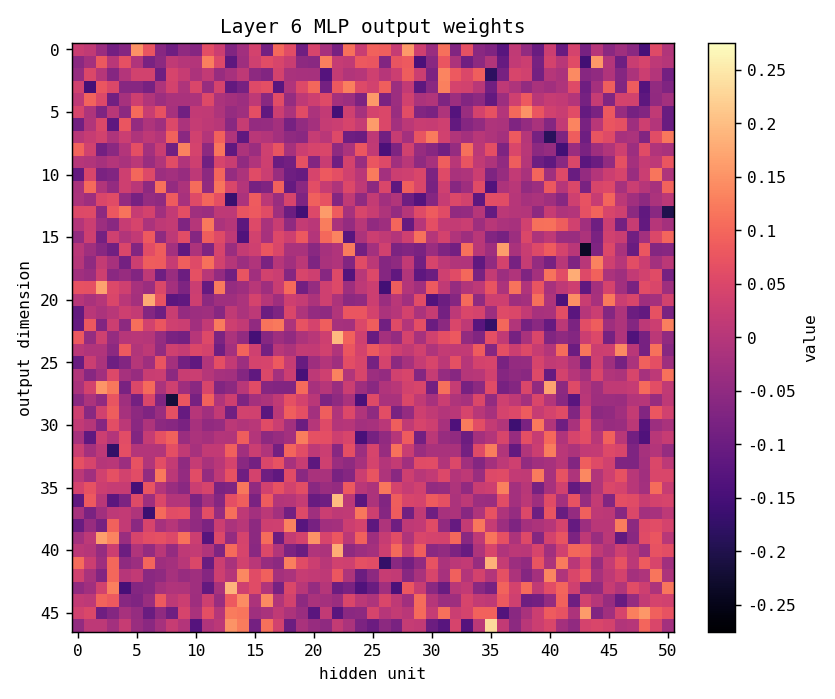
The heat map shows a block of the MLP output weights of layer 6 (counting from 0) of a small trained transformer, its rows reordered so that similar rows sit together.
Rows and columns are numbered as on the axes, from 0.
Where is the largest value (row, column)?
46, 35
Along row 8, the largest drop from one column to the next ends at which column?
13
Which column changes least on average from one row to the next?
10
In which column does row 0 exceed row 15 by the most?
23
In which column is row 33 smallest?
20
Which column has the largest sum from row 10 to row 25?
21
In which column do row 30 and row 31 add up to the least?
48
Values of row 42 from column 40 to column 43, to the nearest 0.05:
0.15 0 0.05 0.1
